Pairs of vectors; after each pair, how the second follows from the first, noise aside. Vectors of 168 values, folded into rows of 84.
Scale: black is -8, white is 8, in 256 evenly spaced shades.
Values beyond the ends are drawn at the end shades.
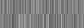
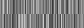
scaled up.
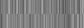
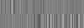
wrapped around, partly zeroed.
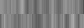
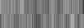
copied.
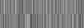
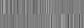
reversed, negated, partly zeroed.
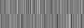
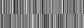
reversed, negated, scaled up.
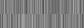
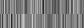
scaled up.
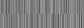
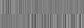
wrapped around, partly zeroed.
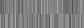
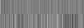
wrapped around, partly zeroed.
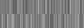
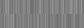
reversed, shrunk.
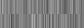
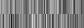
scaled up.
